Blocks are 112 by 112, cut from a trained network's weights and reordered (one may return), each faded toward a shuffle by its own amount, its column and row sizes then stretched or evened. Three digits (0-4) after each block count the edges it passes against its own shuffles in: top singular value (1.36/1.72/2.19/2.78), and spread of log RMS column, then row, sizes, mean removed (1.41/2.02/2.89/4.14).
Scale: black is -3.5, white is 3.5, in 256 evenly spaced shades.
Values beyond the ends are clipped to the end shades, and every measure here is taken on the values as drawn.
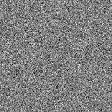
2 0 0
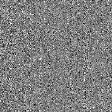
1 3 1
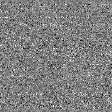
0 1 3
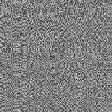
3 1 0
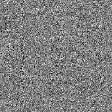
2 2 0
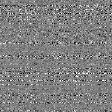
2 2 4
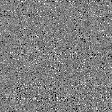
1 1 2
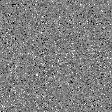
0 1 1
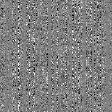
0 4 1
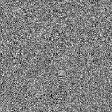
2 2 1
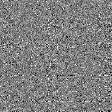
2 2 2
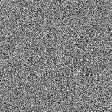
2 0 1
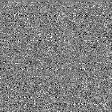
0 2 3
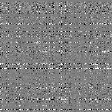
1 3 4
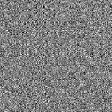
3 1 2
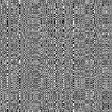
4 4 0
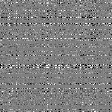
2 2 4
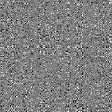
3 3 1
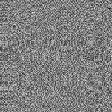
3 0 0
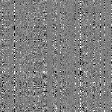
3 4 2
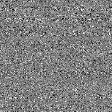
0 1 3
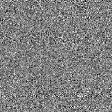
2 1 2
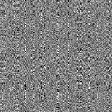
3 3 1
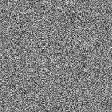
2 1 0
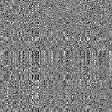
4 3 1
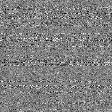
0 0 4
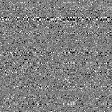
3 0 3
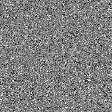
0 1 2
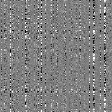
3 4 2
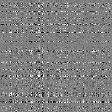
3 3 4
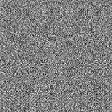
3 0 2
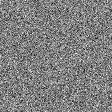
0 0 0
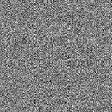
3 2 0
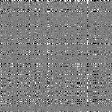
3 3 4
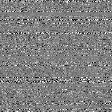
0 0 4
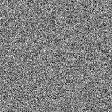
2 0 1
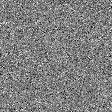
0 0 1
